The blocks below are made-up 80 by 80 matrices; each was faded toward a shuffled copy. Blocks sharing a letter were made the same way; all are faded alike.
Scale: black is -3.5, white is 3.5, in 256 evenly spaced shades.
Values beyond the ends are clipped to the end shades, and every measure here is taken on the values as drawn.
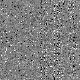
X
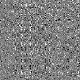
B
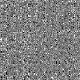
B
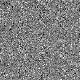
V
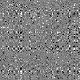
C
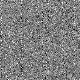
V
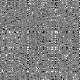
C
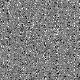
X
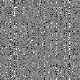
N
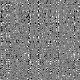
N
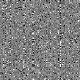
B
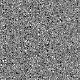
V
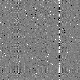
N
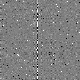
N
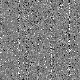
X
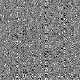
B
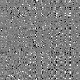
C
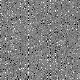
X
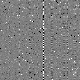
N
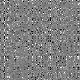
C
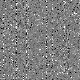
X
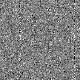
V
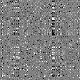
C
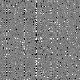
N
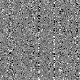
B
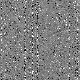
X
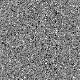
V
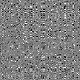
C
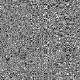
B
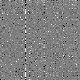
C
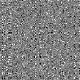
B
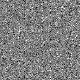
V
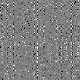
C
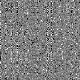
B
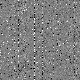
X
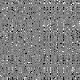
C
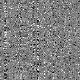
B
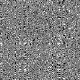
B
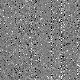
X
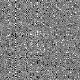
B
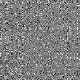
B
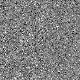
V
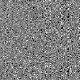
B
